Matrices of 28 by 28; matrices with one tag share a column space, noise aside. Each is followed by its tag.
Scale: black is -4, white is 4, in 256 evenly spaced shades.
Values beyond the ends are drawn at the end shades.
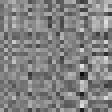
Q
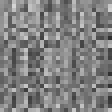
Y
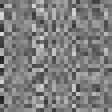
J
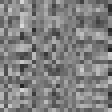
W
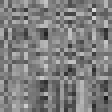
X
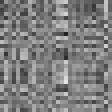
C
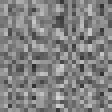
W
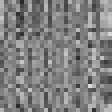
Y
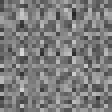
J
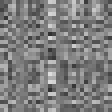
C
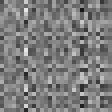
J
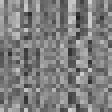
Y
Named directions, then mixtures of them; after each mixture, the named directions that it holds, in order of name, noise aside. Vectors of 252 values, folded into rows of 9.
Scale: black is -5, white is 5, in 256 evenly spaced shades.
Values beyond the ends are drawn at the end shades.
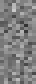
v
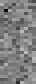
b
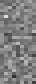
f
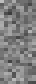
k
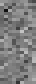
b.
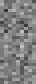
b, v.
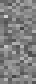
f, v.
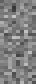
f, v.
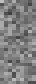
k.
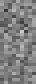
b, v.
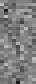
b, f.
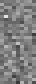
b, f.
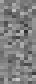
k, v.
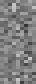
b, v.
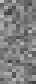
k.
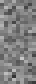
f, k.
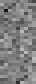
b.
